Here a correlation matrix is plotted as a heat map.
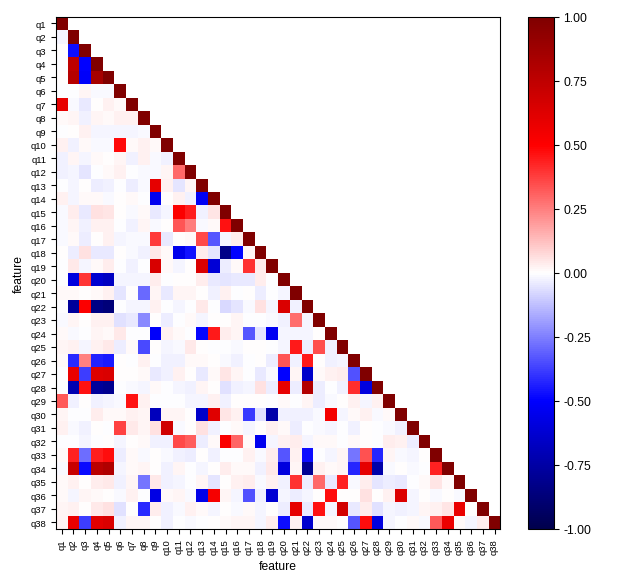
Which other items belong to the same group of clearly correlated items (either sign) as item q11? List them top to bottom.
q12, q15, q16, q18, q32
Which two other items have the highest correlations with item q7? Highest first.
q1, q29
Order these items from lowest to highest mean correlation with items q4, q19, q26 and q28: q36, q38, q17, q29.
q36, q38, q29, q17
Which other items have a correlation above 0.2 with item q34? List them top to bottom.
q2, q4, q5, q27, q33, q38
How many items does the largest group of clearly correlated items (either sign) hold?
12
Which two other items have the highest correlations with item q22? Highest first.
q28, q20
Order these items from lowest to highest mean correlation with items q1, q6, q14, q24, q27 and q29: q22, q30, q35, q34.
q22, q35, q34, q30
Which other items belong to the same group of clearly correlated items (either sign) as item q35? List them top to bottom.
q8, q21, q23, q25, q37
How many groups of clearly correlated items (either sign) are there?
6
